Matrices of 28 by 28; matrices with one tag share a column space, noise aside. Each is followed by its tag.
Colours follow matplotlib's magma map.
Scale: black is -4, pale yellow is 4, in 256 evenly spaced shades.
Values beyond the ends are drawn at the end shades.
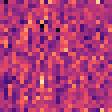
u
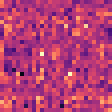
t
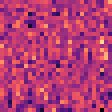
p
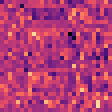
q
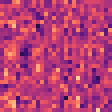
t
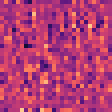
u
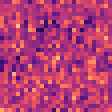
u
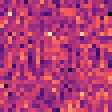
p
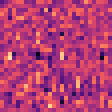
q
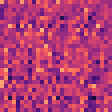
t
